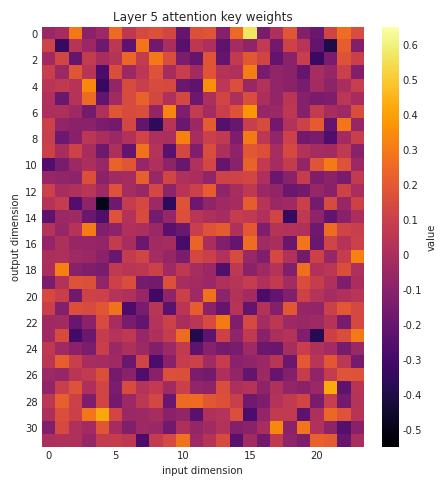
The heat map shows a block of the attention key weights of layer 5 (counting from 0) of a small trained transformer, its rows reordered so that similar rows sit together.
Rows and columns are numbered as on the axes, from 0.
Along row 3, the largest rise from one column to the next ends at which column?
5
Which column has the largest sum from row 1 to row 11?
15
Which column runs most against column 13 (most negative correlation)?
22
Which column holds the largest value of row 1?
7
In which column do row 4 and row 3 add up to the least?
4
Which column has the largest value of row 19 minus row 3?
19
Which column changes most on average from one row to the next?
21
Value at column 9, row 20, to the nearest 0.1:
-0.1
